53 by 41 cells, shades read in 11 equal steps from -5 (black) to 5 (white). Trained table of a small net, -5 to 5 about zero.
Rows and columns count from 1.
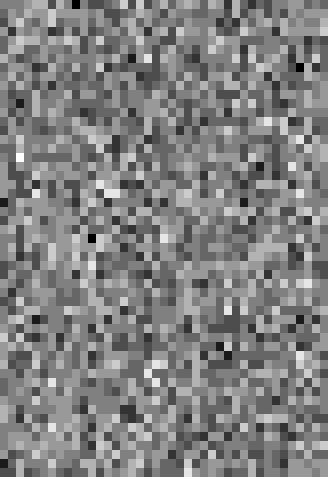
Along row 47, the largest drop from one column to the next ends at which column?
16
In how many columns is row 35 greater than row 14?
24
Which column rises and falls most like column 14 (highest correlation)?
38
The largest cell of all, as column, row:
3, 18
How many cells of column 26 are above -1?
28
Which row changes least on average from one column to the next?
33
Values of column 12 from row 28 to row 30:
1 2 4
